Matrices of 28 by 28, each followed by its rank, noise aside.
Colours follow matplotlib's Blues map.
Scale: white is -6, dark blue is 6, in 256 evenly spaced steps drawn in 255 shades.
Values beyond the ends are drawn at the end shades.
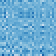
three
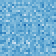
six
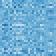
four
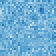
eight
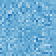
six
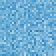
eight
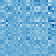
two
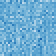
eight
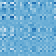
two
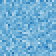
eight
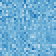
six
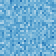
eight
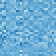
four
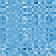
three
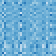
two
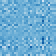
three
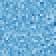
eight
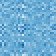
three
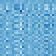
two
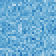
six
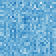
six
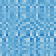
two
